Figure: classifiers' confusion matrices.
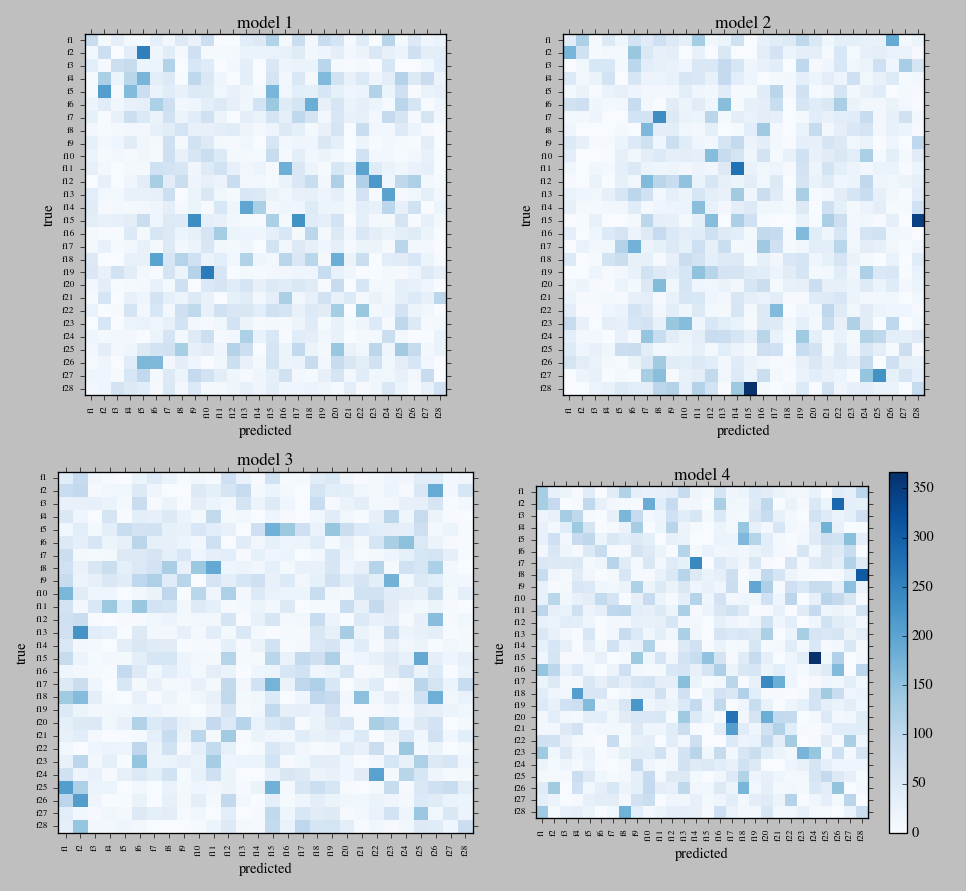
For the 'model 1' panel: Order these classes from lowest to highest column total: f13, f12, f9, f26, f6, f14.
f14, f12, f26, f13, f6, f9
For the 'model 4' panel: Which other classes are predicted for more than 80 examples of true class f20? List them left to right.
f13, f17, f21, f22
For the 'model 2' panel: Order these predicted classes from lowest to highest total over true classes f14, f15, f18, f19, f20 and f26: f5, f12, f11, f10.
f5, f10, f12, f11
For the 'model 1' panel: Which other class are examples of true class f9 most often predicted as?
f7
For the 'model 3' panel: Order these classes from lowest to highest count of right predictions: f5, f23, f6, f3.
f3, f23, f5, f6
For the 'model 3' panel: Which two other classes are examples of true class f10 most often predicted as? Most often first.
f1, f12
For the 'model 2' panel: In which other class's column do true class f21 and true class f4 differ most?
f13
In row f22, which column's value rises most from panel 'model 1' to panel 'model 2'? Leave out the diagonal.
f17
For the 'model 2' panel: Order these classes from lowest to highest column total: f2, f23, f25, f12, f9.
f2, f23, f25, f9, f12
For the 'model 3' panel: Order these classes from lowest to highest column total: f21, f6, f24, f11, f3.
f3, f21, f24, f11, f6
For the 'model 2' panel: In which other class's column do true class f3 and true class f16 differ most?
f27
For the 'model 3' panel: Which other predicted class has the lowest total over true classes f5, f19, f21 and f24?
f13
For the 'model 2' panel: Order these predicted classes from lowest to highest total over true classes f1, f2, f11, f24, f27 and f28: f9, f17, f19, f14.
f17, f9, f19, f14
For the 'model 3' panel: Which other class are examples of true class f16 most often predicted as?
f5
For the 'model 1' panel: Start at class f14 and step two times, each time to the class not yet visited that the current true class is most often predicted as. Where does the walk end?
f24
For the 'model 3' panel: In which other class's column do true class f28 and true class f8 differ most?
f11
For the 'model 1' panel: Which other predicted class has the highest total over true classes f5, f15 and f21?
f9
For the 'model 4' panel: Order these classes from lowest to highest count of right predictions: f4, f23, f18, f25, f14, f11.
f11, f14, f25, f18, f4, f23
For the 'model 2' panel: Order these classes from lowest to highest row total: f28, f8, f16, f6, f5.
f5, f8, f6, f16, f28
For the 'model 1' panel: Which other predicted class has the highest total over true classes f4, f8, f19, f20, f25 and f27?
f10
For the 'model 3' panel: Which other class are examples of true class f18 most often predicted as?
f26
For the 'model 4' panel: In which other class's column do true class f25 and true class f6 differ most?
f18
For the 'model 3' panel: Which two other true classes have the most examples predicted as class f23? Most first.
f9, f6
